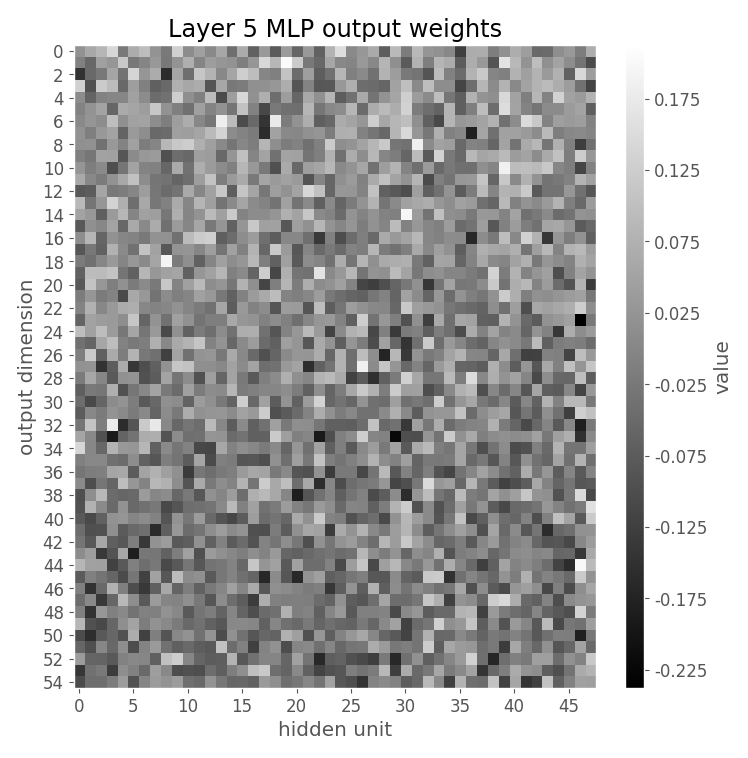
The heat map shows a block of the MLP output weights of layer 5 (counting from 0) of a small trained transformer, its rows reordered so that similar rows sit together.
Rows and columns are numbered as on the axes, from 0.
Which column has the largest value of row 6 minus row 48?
13
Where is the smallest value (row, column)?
23, 46
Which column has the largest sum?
39
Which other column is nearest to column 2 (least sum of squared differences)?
25
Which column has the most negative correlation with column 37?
35
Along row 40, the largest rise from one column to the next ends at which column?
47
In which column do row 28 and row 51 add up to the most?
36
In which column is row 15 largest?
16
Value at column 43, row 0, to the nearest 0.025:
-0.05
